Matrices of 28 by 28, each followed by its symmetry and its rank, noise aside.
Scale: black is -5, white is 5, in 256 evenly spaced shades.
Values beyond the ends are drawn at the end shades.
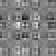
antisymmetric, rank two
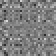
no symmetry, rank three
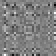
antisymmetric, rank two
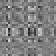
no symmetry, rank two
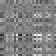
no symmetry, rank two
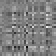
antisymmetric, rank two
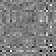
no symmetry, rank three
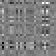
antisymmetric, rank two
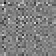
antisymmetric, rank four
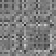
symmetric, rank three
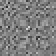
symmetric, rank four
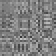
antisymmetric, rank four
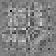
symmetric, rank four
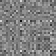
symmetric, rank three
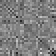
symmetric, rank four
